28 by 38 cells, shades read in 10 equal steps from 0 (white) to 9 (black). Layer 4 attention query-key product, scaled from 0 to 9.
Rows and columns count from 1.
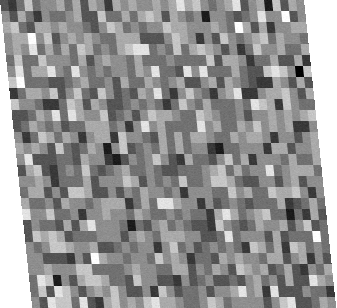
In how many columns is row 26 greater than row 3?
20
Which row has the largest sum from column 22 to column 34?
19
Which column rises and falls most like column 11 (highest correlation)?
31
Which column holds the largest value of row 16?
5
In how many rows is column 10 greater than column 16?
7
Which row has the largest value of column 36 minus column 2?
8
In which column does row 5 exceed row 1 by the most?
30
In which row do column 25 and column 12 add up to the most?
14
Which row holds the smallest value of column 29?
9
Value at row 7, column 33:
2
